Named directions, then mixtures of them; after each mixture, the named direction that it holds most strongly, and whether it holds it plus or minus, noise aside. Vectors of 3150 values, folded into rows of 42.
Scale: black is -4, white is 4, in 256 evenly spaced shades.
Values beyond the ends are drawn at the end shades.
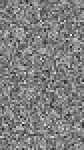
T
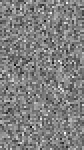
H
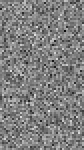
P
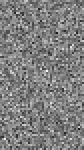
T, minus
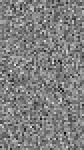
H, minus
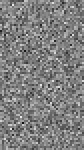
P, plus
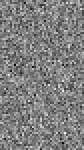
H, plus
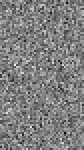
H, minus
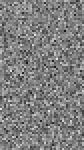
P, plus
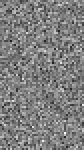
H, plus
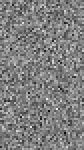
H, minus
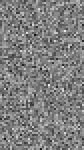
P, minus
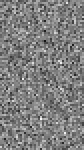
H, plus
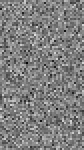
P, plus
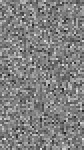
H, minus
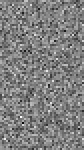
P, plus
